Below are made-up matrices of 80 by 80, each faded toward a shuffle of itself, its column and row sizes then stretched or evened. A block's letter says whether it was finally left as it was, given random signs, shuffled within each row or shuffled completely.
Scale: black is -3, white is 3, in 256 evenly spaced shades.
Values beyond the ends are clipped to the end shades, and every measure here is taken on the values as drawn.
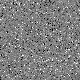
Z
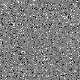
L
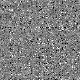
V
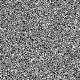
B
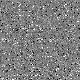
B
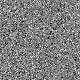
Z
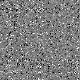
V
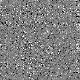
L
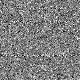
B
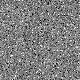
Z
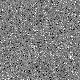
Z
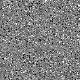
V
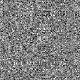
L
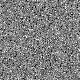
Z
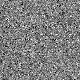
B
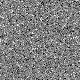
Z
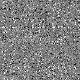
V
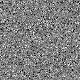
B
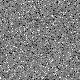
Z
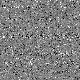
B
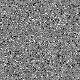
B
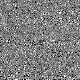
V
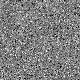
Z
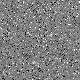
Z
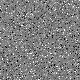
Z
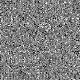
L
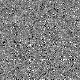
V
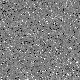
Z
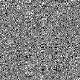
L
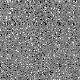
L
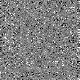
L
